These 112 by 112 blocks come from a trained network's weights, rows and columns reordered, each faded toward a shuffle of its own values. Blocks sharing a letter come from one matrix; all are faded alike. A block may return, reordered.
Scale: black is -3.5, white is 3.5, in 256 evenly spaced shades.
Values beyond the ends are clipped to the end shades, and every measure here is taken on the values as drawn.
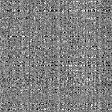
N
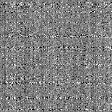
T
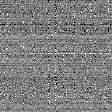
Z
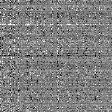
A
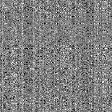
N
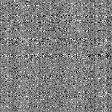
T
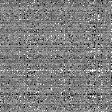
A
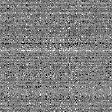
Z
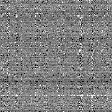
Z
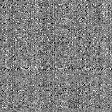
T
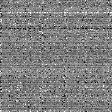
A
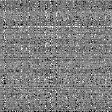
Z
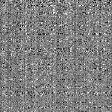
T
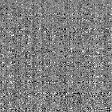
T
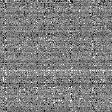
A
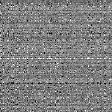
A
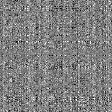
N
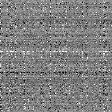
Z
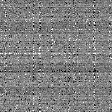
Z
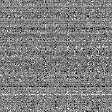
A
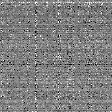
Z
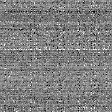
A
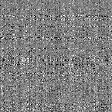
T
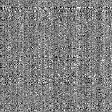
N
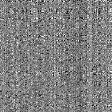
N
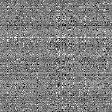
A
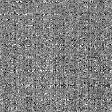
T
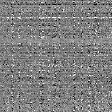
A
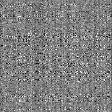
T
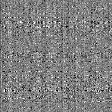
T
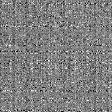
T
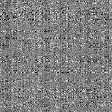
T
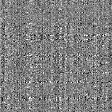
N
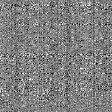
T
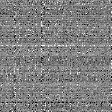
Z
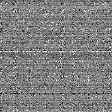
A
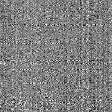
T
